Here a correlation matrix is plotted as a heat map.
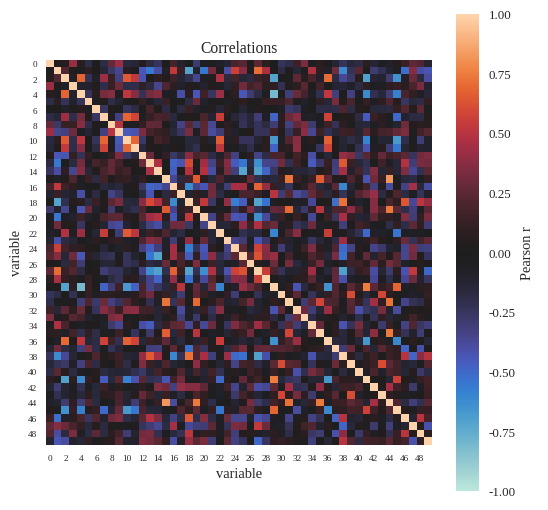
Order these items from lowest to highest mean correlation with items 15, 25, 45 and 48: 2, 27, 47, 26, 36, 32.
2, 36, 32, 47, 27, 26
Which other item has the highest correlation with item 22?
10
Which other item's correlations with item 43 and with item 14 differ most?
25
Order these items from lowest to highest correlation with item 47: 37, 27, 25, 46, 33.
46, 37, 33, 25, 27
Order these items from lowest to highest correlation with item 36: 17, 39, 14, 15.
17, 39, 14, 15
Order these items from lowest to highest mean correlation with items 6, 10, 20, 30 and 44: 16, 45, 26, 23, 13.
16, 45, 26, 23, 13
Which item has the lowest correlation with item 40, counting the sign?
32
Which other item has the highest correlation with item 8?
9
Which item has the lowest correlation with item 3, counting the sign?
14
